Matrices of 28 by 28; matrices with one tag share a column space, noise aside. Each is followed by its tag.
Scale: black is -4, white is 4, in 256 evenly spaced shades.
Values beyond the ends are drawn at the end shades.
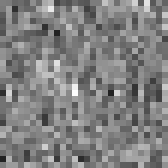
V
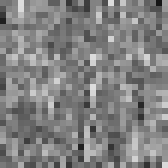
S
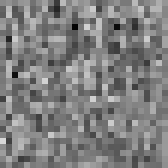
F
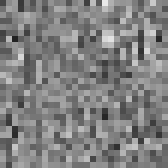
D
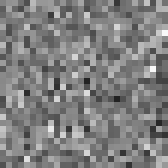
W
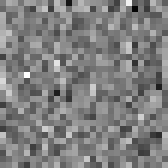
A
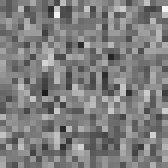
A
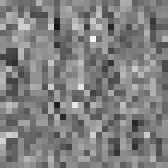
F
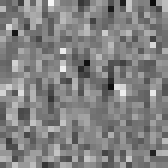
V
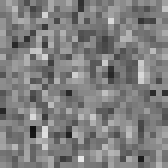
D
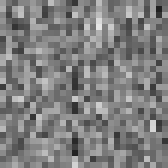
F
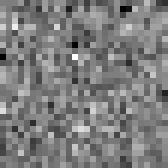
A
